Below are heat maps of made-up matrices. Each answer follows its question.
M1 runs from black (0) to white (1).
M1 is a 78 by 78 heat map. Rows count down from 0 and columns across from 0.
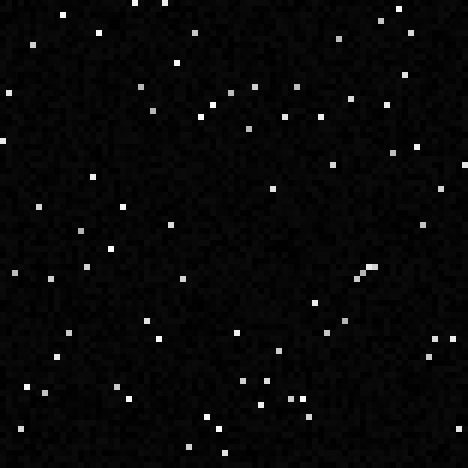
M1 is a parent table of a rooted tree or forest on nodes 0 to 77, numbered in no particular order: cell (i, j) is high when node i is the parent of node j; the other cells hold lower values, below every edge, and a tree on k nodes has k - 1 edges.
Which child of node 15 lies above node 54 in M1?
1
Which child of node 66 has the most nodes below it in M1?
21
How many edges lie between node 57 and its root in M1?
4
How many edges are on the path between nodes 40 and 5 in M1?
8
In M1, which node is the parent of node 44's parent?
3
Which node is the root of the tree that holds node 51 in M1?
17
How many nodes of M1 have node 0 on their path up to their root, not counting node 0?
7
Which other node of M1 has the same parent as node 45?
73
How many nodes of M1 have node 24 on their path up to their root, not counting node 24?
12
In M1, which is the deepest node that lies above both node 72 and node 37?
56
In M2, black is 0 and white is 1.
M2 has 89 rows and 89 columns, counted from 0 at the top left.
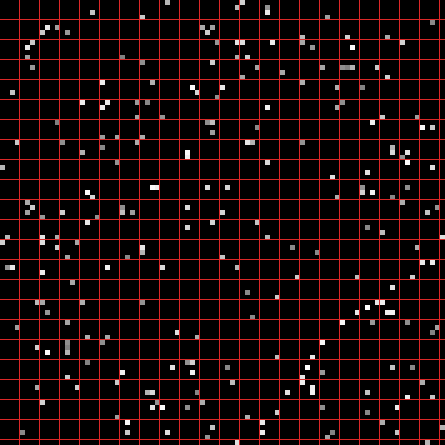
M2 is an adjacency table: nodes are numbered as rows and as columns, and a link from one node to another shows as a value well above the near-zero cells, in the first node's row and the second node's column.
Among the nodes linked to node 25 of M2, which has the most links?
node 86
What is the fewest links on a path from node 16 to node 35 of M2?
6
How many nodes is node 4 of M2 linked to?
1
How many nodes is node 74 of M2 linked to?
3
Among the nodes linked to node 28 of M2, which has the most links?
node 60
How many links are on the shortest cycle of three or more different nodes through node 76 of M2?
5
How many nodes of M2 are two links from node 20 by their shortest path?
9
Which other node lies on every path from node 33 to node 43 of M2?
node 8
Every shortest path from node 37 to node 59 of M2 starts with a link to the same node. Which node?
node 45
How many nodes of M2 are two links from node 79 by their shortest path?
9
